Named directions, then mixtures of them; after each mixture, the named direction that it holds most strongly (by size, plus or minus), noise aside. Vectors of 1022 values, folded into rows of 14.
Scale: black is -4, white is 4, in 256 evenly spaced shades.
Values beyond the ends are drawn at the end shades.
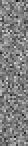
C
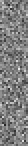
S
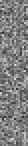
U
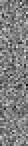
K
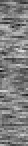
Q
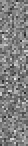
U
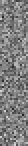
C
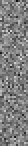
C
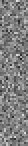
C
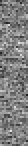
Q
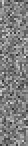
C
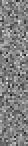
C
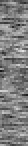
Q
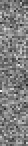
K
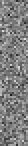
C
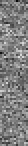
C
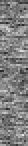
Q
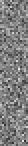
S
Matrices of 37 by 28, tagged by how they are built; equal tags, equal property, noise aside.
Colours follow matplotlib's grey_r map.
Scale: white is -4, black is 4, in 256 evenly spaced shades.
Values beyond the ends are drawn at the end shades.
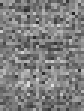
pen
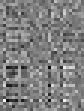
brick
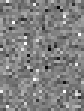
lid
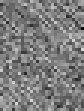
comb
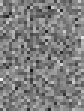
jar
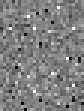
lid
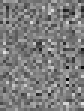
brick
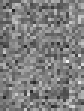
pen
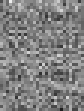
pen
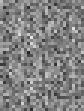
jar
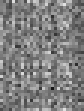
pen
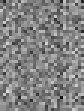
jar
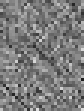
comb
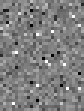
lid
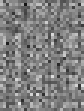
pen
